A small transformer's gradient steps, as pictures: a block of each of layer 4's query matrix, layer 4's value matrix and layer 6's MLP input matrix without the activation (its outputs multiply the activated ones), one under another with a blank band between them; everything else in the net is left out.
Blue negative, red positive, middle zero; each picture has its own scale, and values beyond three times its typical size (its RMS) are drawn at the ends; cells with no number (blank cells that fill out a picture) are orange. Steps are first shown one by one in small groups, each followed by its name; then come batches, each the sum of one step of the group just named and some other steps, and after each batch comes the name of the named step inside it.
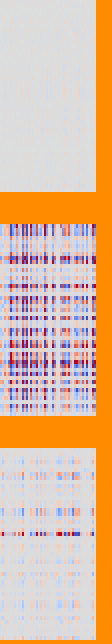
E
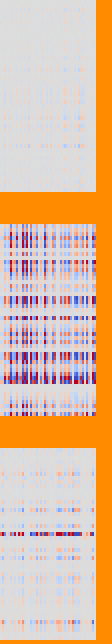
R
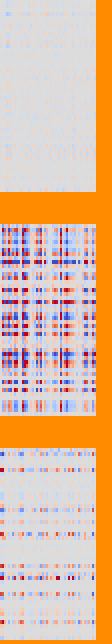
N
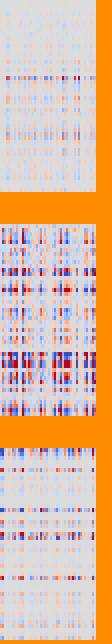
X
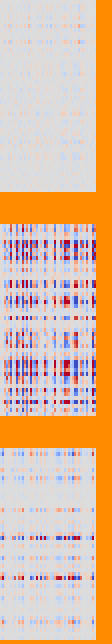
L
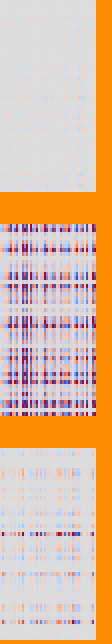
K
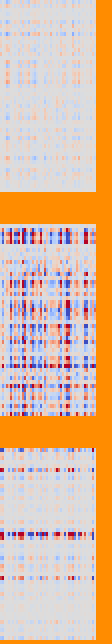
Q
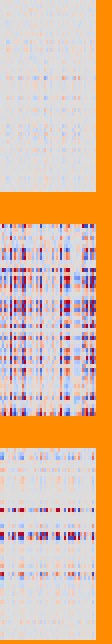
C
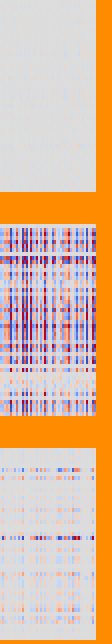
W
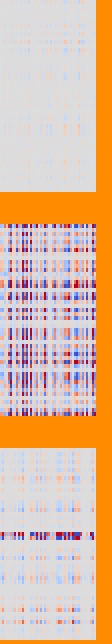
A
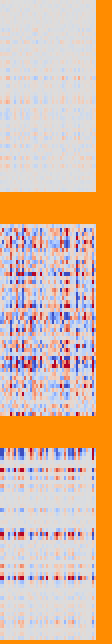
X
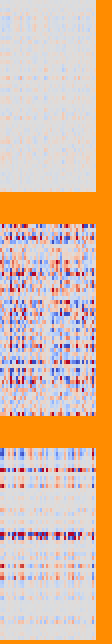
C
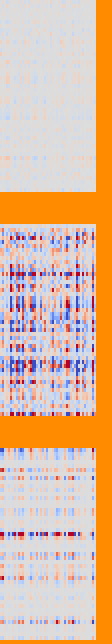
Q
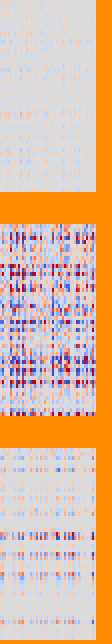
C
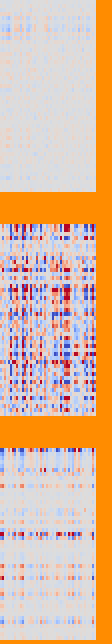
E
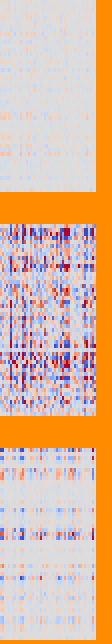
E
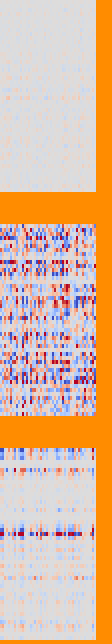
R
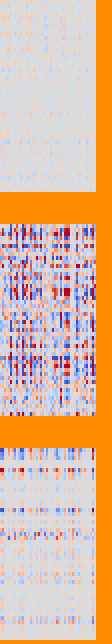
E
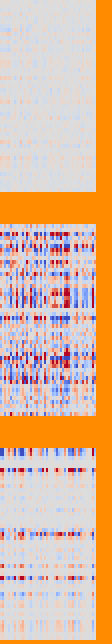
R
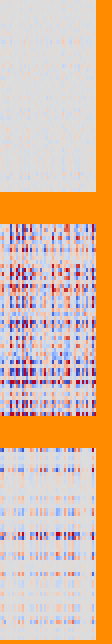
K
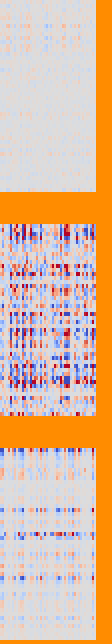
E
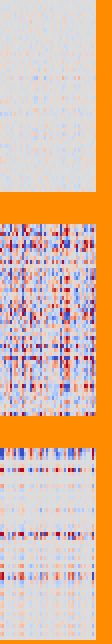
C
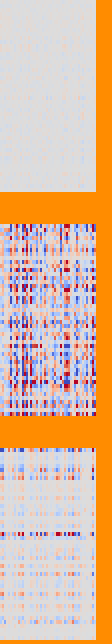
K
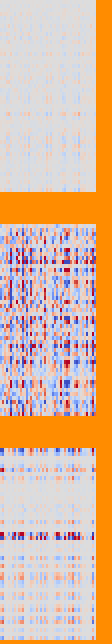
W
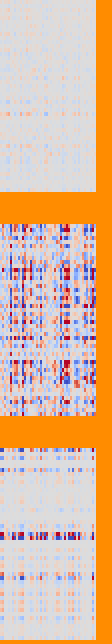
C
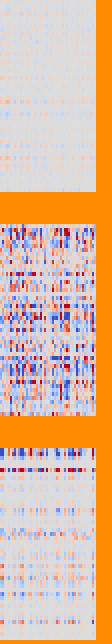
E
